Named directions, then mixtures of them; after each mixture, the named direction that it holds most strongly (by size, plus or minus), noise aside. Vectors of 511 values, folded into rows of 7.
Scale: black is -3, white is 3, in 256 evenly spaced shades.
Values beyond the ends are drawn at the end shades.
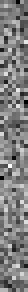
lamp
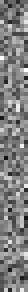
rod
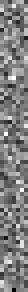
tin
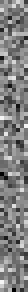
tin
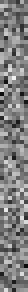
lamp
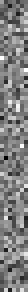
rod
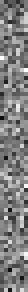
rod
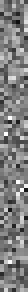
tin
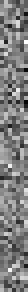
lamp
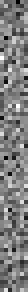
rod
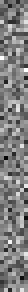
rod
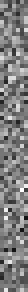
rod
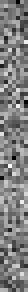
lamp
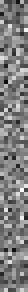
rod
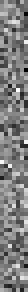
lamp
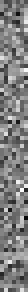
rod
